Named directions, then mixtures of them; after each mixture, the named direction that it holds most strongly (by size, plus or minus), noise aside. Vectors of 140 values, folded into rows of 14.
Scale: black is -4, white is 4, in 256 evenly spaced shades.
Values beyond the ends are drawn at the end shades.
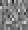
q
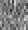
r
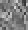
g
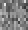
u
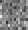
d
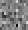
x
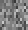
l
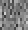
r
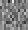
q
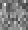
u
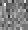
u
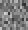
g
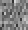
r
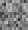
u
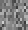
l
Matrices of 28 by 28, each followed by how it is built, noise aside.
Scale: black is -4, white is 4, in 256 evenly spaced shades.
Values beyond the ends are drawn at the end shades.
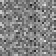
repeating rows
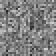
blocks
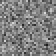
repeating rows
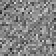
Hankel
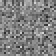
blocks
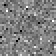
sparse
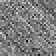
Toeplitz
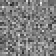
blocks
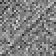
Hankel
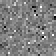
sparse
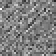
Hankel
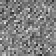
Hankel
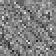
Toeplitz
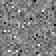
sparse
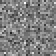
repeating rows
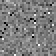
sparse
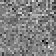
upper triangular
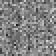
blocks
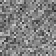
Hankel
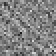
Toeplitz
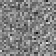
repeating rows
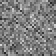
Toeplitz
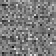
repeating rows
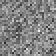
Hankel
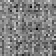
blocks
